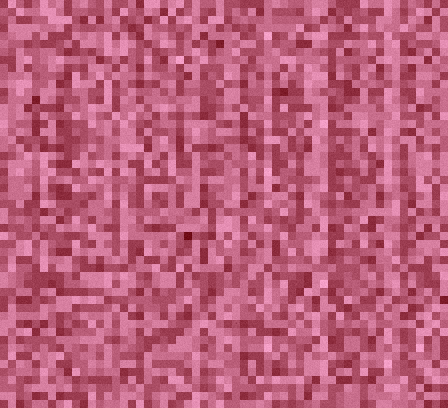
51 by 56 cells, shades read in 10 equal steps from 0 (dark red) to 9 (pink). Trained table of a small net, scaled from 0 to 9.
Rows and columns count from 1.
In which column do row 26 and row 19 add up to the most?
16
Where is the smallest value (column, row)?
24, 30
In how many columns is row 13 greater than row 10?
18
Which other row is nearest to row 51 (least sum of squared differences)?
33
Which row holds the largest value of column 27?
3
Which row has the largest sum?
8
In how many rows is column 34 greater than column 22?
27
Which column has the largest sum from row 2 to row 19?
49
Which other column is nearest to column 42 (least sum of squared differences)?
51
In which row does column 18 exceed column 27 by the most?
19
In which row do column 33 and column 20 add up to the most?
34
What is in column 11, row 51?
2
